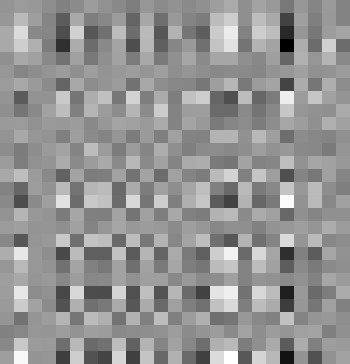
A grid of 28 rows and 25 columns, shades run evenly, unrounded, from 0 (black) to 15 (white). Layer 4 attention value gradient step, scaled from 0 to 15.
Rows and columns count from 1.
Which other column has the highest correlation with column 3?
24
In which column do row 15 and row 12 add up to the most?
7
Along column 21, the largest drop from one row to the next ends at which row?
20
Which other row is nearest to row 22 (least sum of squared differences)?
18
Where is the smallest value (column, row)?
21, 4
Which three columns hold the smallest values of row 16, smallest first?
17, 2, 16
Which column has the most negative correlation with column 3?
25
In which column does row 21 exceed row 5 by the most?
19
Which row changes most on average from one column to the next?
28
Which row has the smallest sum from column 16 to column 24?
9
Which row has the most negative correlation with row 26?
22
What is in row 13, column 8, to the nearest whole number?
10
